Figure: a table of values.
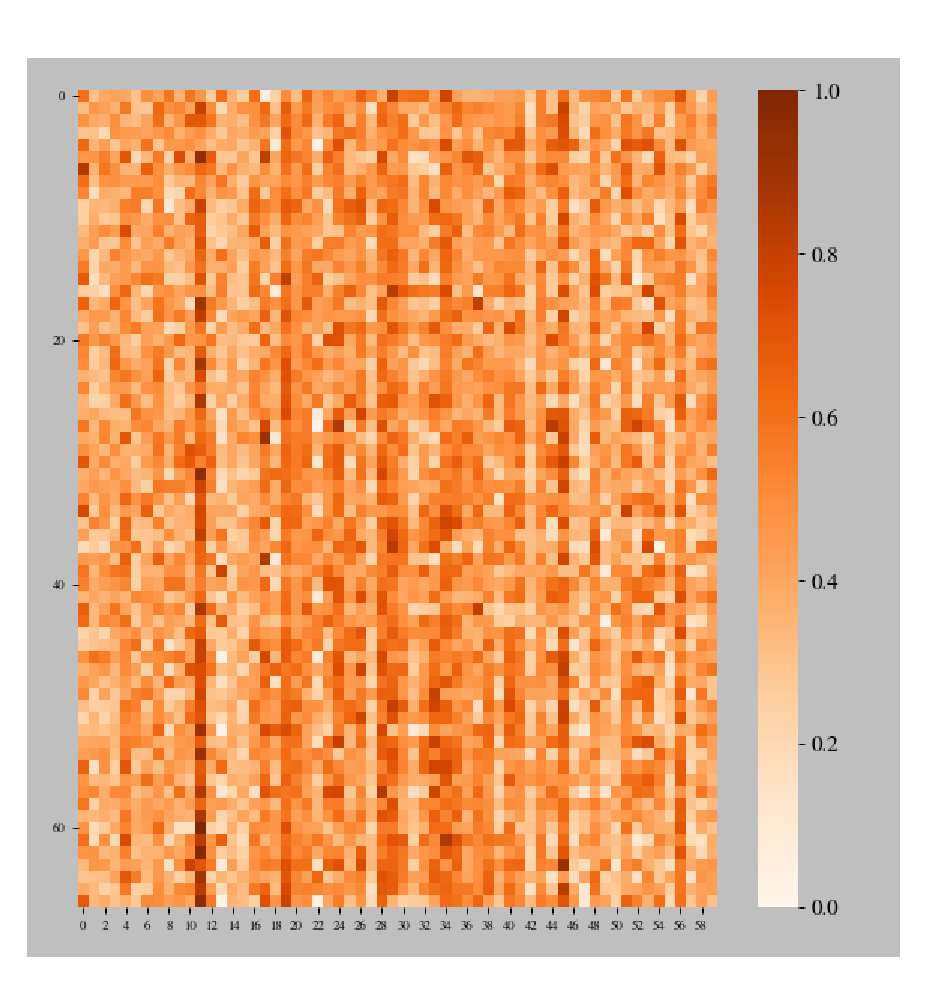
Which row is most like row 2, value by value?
29
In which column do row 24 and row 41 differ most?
52
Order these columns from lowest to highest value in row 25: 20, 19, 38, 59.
20, 59, 38, 19
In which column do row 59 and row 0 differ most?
17
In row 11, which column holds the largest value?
4
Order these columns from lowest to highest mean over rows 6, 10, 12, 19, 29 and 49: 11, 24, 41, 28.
41, 28, 24, 11
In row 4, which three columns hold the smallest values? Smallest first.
22, 18, 50
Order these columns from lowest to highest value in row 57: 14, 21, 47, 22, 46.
47, 14, 46, 22, 21
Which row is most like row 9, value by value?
45
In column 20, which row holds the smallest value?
0
